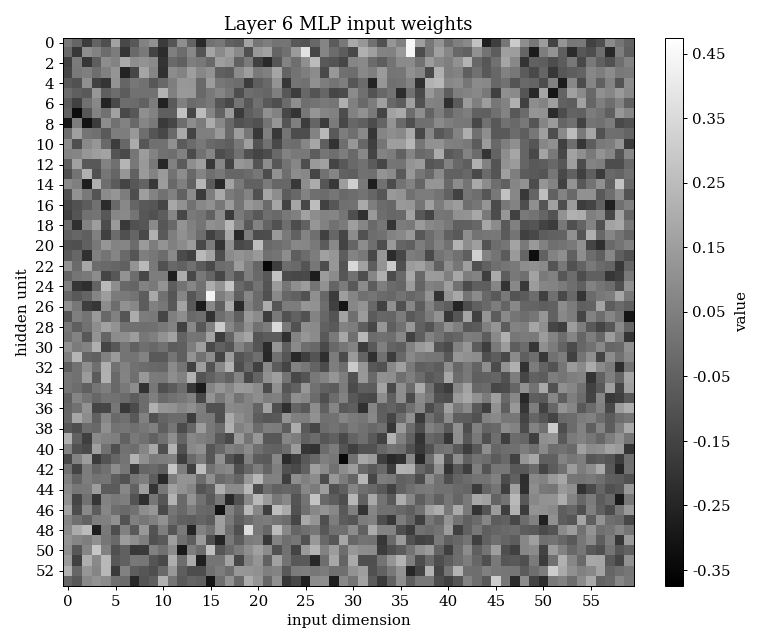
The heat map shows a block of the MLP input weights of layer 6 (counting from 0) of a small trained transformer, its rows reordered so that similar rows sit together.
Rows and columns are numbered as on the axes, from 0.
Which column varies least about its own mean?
5
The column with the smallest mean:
48
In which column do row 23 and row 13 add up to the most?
22
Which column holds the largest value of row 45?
26
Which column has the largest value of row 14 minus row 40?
30
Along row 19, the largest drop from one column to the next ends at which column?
18
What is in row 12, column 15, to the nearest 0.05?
-0.2
